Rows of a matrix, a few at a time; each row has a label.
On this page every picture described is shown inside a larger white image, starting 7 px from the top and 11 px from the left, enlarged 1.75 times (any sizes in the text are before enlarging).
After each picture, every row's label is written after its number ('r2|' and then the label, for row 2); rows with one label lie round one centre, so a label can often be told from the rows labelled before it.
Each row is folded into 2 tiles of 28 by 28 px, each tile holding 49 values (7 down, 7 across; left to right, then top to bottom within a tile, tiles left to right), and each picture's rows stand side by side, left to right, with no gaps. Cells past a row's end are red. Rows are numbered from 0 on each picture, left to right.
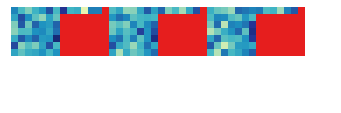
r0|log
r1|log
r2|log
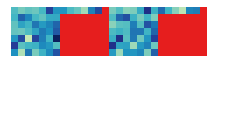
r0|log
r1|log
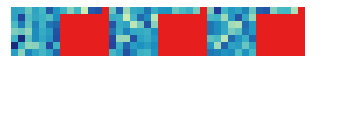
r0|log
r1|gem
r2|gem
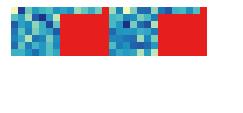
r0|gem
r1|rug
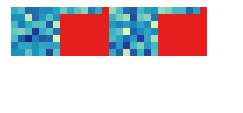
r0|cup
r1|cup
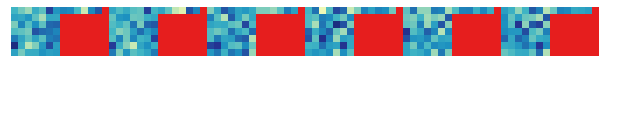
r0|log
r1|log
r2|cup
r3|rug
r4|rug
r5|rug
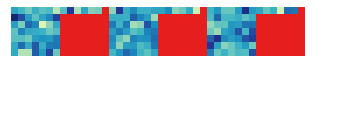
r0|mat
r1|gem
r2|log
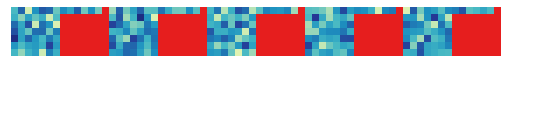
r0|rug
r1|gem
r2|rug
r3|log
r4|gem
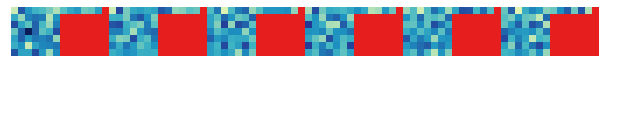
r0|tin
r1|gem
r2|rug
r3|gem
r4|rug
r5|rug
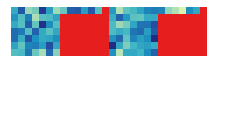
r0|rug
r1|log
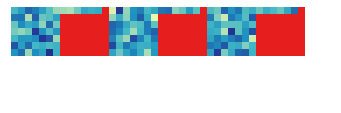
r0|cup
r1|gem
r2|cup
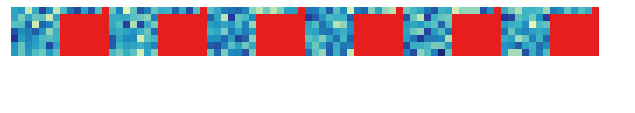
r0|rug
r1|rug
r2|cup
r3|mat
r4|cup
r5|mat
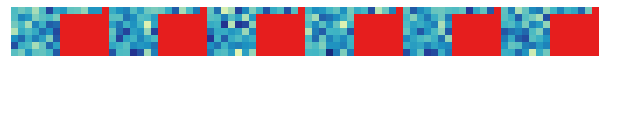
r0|log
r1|tin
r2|rug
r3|tin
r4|tin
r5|rug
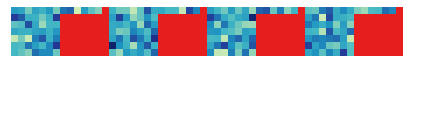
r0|mat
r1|log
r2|mat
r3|cup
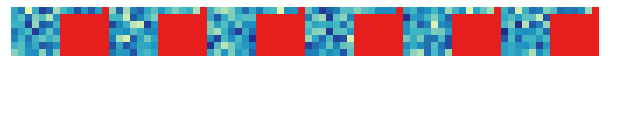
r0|rug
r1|gem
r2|log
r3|cup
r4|mat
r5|rug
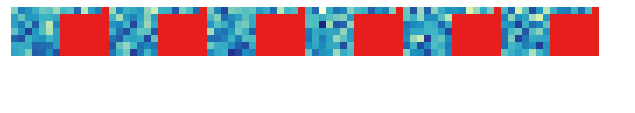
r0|tin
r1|tin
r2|tin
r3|rug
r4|gem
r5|rug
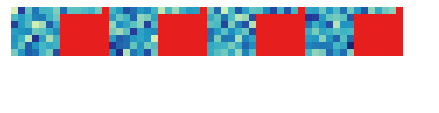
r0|gem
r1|cup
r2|rug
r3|mat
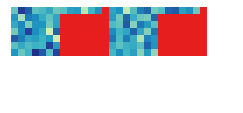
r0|tin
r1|rug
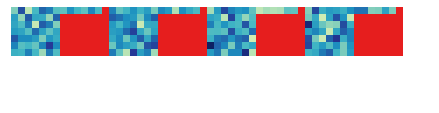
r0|rug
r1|mat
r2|cup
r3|gem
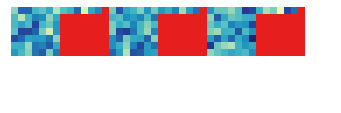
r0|tin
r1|tin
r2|log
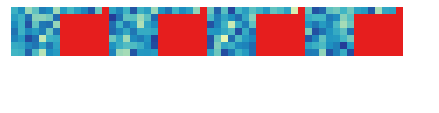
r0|rug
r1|mat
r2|gem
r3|tin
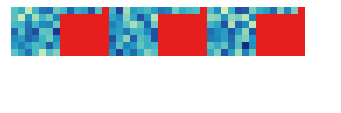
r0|rug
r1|gem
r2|rug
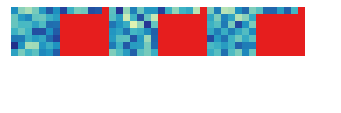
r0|log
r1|gem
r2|rug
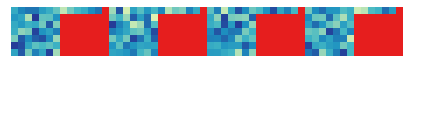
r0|cup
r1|gem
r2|rug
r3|cup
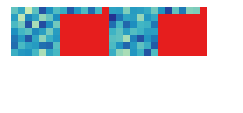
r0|rug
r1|mat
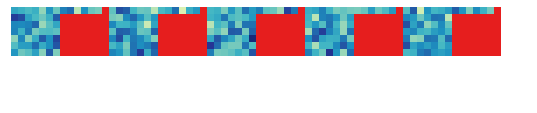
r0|mat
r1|tin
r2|log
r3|tin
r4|gem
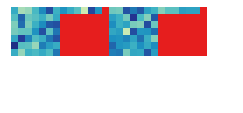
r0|log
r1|cup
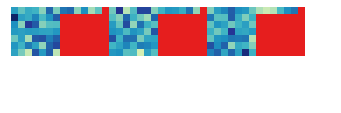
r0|mat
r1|rug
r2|cup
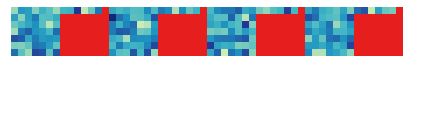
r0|tin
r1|mat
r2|cup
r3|mat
